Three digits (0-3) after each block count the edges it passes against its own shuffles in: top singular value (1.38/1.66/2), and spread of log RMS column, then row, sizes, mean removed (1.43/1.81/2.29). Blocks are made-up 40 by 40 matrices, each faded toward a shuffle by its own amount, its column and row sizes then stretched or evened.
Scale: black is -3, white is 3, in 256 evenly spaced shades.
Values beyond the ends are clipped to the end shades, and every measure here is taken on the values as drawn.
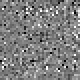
0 1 1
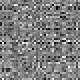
3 0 3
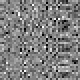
3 2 0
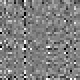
3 3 2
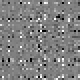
2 3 3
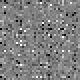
0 1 1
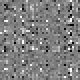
2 3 2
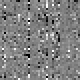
1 3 1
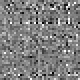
2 1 3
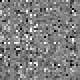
0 3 1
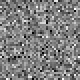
0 0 1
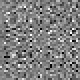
3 3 1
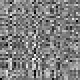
3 3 0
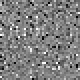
1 1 1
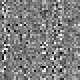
2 3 2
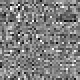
3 1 1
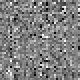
2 3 0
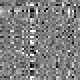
3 3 2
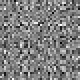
3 2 2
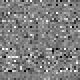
0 0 3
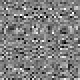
3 0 3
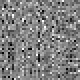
2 2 0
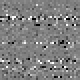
1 0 3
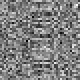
3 1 0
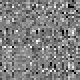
3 2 2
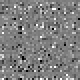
1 1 3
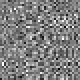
3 0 1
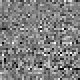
2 1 3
